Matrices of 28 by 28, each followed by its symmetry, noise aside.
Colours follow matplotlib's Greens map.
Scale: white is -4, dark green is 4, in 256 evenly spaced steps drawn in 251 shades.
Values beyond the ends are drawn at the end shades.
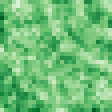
symmetric across the other diagonal.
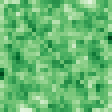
same after a half turn.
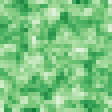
same after a half turn.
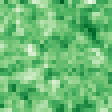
no symmetry.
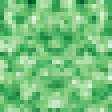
mirrored left to right.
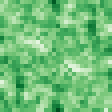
same after a half turn.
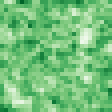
no symmetry.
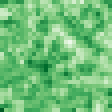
symmetric across the other diagonal.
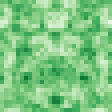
mirrored left to right.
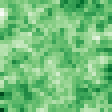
no symmetry.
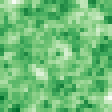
symmetric across the other diagonal.
